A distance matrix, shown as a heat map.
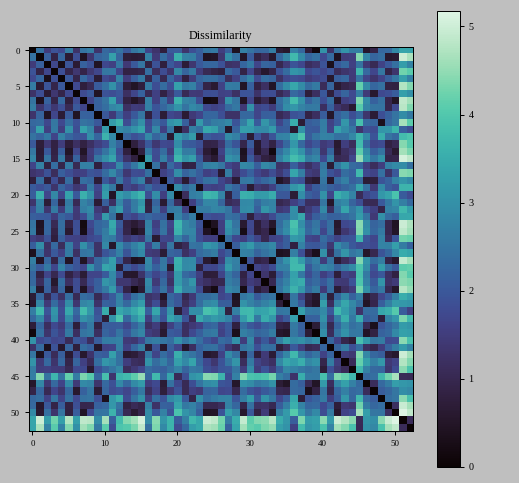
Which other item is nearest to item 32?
3
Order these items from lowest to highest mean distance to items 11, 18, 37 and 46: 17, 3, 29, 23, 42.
17, 3, 23, 42, 29
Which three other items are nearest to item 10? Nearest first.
48, 37, 22
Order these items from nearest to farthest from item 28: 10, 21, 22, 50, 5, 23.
21, 22, 10, 23, 5, 50
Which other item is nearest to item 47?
38
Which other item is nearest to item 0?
39
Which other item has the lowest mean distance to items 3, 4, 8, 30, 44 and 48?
13
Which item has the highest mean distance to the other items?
51
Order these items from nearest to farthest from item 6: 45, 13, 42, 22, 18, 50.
18, 13, 22, 42, 50, 45
